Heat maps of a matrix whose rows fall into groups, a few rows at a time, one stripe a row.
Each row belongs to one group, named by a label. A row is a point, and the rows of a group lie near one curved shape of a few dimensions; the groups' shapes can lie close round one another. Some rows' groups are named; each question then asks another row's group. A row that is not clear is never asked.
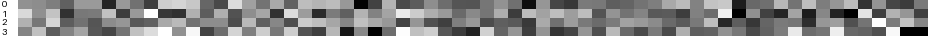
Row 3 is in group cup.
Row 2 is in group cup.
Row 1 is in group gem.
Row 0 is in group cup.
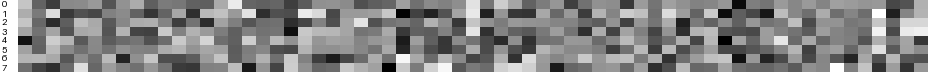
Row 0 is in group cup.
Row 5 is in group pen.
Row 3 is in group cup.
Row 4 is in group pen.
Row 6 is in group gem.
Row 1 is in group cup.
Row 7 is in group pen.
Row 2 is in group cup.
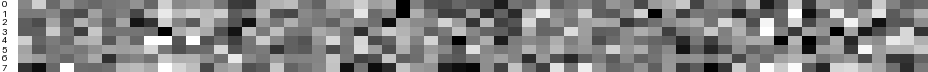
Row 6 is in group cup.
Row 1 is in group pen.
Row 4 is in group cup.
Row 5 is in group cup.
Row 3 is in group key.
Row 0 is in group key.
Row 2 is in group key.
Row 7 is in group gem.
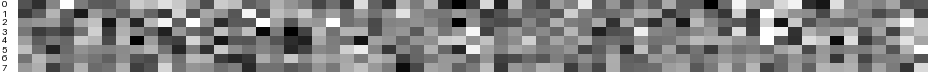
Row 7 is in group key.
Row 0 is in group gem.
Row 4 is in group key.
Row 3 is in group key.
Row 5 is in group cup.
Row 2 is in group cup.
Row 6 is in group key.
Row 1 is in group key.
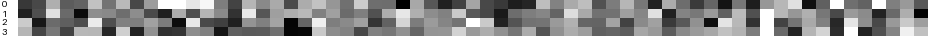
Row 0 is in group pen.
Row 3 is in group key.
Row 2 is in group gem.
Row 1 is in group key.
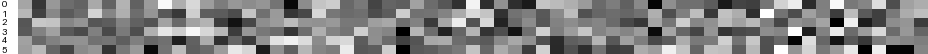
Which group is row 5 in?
cup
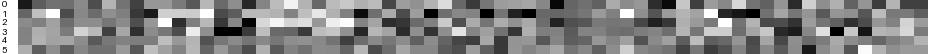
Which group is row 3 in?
key
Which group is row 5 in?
cup
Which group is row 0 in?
pen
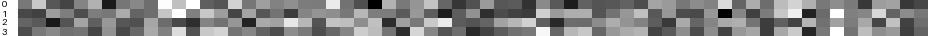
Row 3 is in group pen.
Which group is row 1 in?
pen
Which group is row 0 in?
cup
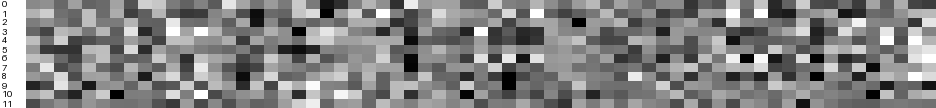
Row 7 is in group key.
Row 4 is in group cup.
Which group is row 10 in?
cup
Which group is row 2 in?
key
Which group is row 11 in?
pen
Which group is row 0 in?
gem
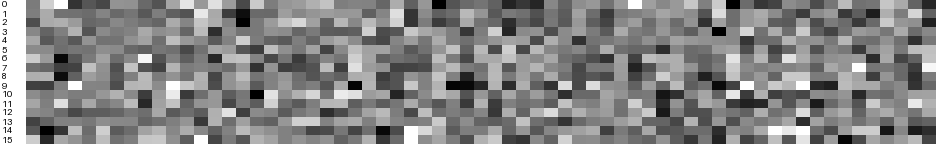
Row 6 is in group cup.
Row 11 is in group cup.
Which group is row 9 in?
gem
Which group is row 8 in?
cup
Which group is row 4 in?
cup
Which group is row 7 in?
key
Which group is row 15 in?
gem
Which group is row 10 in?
pen
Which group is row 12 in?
pen
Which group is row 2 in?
key
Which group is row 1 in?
key
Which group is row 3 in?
gem
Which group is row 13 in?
pen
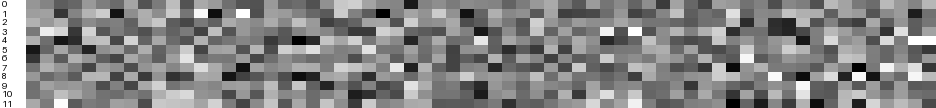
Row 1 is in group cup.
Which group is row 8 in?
key
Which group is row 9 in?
gem
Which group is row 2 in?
gem
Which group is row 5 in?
key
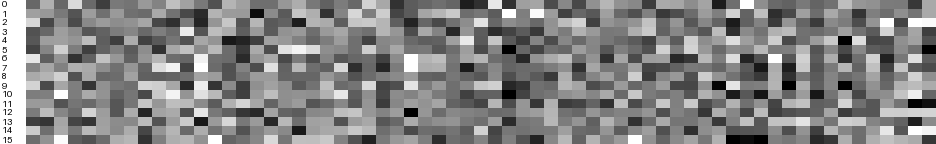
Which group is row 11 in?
cup
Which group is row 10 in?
cup
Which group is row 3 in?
pen
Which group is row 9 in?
gem
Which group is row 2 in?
cup
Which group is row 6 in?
gem
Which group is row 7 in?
cup
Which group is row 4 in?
key
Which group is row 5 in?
key
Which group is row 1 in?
pen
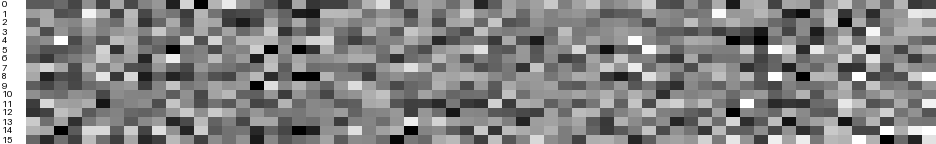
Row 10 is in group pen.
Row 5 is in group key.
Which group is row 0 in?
pen
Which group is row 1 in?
key
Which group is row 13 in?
gem
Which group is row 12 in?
pen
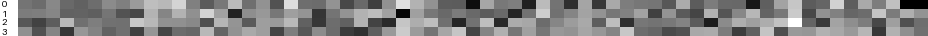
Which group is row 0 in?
cup
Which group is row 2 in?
gem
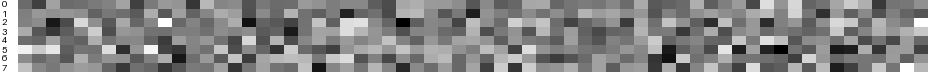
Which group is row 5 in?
gem
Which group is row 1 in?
gem
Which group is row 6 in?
pen
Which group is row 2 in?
key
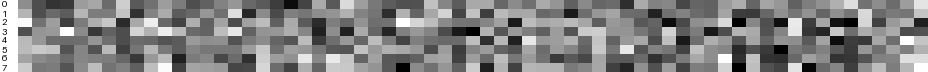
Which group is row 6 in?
pen
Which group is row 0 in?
key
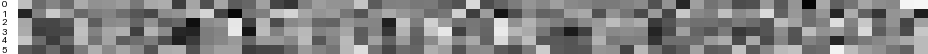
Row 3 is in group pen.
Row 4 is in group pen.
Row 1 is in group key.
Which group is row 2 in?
pen
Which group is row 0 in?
cup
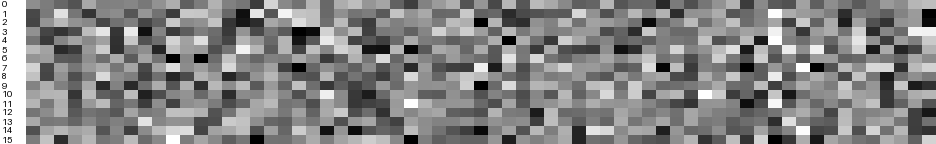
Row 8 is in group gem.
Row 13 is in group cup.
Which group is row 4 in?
gem
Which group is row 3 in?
key
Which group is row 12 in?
cup
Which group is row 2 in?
key
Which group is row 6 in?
pen
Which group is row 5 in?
cup
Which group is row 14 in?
gem
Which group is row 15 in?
key
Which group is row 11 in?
gem
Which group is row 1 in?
key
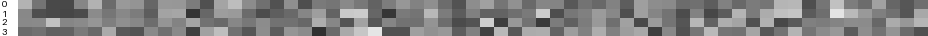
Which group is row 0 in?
cup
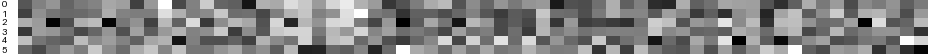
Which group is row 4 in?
pen
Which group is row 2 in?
cup
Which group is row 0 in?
pen
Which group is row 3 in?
key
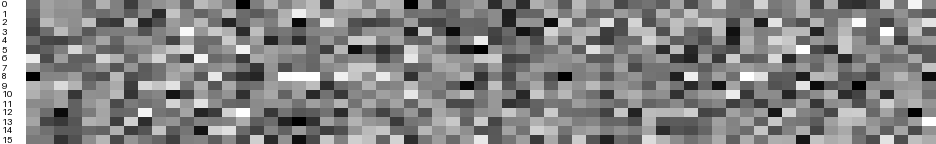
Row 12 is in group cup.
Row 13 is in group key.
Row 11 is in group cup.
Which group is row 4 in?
key
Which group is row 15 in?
key
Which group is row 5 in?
gem
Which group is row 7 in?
key
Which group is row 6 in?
gem
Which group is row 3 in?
pen
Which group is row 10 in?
gem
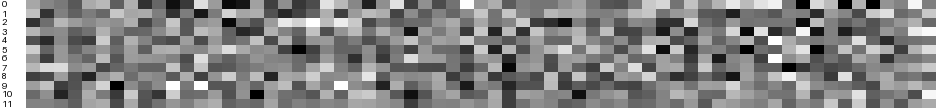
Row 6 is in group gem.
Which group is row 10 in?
key
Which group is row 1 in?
cup
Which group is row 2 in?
pen
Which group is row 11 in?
key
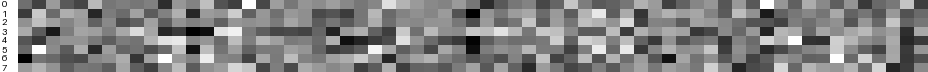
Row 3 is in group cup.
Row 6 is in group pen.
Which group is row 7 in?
cup
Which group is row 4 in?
gem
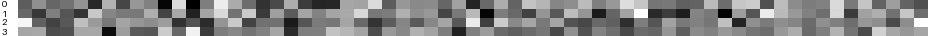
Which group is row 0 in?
pen
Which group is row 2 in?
cup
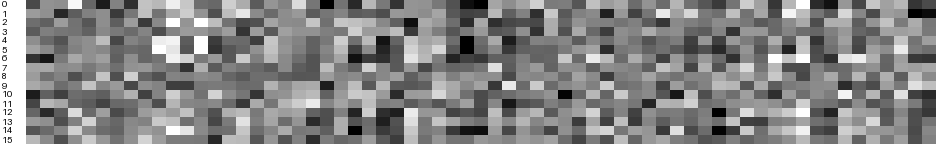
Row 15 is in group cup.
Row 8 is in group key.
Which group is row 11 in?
key
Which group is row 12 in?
gem
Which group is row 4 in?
cup
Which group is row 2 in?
pen
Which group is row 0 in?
gem
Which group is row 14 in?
gem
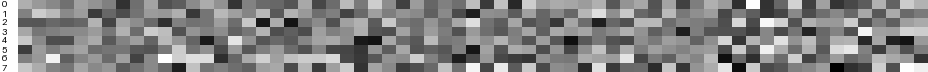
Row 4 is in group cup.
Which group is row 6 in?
cup
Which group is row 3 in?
cup
